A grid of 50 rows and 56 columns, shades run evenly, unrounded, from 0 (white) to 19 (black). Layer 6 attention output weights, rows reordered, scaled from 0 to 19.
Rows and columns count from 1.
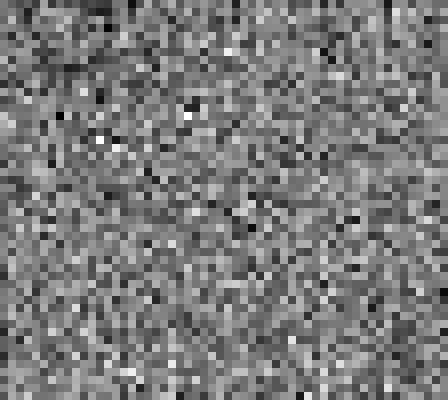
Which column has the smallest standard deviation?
44
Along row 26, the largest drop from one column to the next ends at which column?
34
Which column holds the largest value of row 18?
15
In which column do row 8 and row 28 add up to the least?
43
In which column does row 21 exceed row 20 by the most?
33
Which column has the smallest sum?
46
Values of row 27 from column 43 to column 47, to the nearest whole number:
8 9 4 8 11
